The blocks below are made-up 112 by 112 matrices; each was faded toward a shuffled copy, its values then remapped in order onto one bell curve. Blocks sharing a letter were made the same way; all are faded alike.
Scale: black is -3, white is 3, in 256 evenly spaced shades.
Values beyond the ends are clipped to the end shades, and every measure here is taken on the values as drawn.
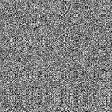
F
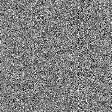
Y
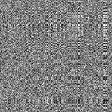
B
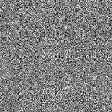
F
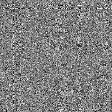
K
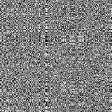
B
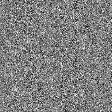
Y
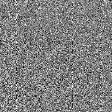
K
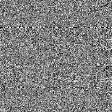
K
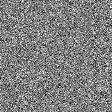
Y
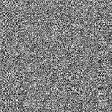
F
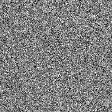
Y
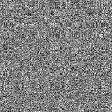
F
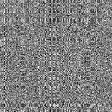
B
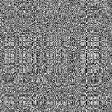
B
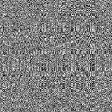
B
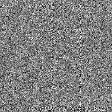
K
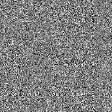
K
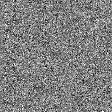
Y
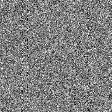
Y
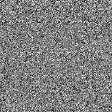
K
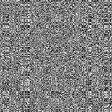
B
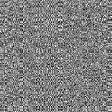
B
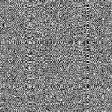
B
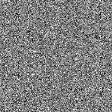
K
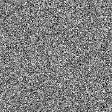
Y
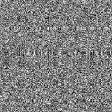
F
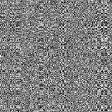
B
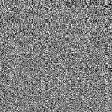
F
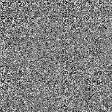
K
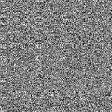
F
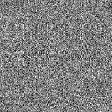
F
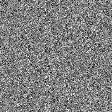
Y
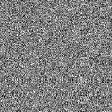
F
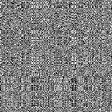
B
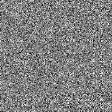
K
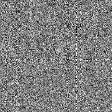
K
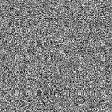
F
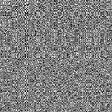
B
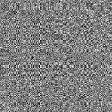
B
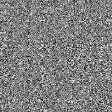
K
